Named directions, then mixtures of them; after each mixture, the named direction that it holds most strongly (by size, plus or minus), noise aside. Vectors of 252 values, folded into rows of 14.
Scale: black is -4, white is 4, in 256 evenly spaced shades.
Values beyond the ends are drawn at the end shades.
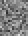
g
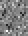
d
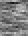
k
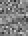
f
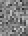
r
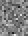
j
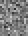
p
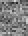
k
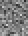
j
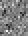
d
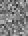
f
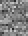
f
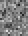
d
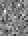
d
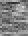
k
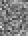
g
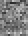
k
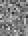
p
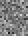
j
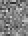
p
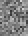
r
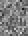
r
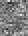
k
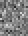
d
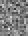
p
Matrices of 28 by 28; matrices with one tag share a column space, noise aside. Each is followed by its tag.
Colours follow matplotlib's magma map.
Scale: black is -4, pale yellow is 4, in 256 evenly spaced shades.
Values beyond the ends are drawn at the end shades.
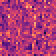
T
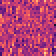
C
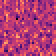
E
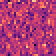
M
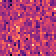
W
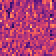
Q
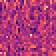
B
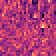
Q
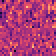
Q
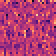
M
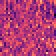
Q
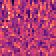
Q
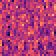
T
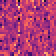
W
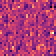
T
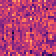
W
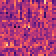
Q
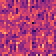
E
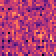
W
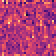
M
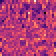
Q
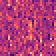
W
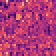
B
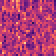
E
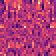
Q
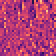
Q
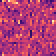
M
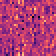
C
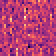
C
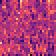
E
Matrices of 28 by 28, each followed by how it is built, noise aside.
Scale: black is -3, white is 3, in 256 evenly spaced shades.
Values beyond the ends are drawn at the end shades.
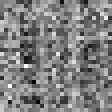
blocks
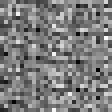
repeating rows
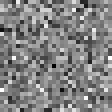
noise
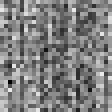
blocks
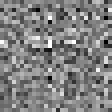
low rank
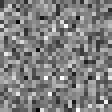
noise
